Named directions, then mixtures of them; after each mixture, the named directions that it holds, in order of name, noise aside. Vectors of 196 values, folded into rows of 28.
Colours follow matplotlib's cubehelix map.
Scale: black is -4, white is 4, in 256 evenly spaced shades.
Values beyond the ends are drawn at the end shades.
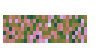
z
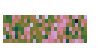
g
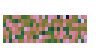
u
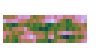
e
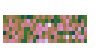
e, z.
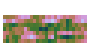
e.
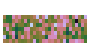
g.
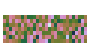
z.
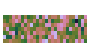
g, z.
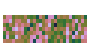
g, z.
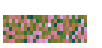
z.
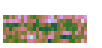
e, z.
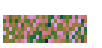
z.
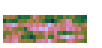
e.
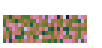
u.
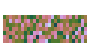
z.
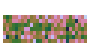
e, g.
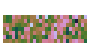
g.
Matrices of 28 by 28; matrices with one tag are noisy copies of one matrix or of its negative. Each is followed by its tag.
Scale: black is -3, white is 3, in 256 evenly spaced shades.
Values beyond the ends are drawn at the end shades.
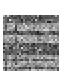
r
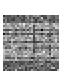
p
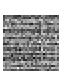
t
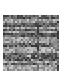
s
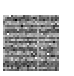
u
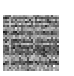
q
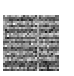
u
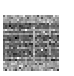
p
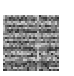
u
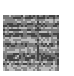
s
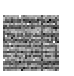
t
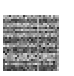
s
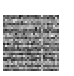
t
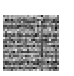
t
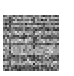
q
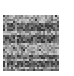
r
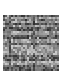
q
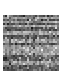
q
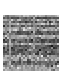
q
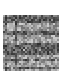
r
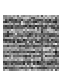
t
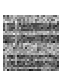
r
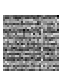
t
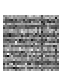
t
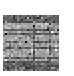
p
